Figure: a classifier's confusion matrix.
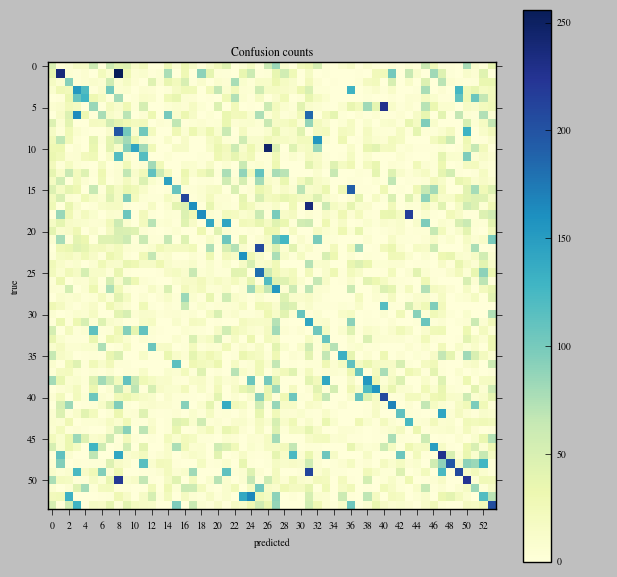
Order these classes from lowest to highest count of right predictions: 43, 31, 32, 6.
6, 32, 43, 31
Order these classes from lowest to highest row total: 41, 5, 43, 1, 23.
43, 23, 5, 41, 1
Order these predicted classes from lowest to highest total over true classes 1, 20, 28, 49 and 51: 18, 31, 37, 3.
37, 18, 3, 31
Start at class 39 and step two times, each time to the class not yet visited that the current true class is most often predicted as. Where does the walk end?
33
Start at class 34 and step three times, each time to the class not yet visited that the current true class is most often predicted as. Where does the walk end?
27
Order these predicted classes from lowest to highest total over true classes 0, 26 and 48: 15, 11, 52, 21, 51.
15, 21, 51, 11, 52
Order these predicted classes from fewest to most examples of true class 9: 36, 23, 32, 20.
36, 20, 23, 32
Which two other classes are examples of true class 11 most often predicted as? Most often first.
8, 50
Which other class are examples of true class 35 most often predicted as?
50
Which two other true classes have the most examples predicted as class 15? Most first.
36, 53
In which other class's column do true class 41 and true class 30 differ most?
21
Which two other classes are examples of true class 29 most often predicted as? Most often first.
40, 46
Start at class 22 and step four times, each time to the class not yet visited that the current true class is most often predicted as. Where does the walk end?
31
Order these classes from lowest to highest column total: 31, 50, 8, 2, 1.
2, 1, 50, 31, 8
